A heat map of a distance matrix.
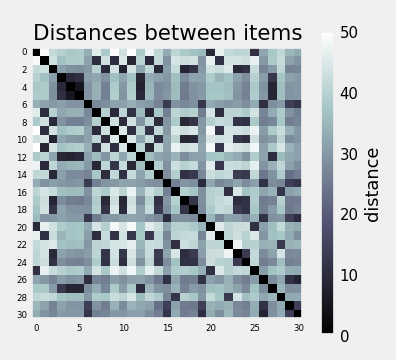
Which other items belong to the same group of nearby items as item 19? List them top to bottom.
6, 15, 26, 29, 30
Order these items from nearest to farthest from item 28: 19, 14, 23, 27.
19, 27, 14, 23
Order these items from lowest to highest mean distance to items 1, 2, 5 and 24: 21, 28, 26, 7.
26, 7, 21, 28
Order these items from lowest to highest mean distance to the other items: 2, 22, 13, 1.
2, 13, 1, 22
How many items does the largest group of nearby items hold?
8
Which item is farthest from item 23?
22
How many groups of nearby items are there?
6
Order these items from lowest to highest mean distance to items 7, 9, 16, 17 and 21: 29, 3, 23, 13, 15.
13, 15, 29, 3, 23
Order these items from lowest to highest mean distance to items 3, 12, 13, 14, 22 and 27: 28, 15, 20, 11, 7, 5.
5, 15, 7, 28, 11, 20
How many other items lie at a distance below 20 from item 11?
5
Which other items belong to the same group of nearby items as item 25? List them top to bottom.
0, 20
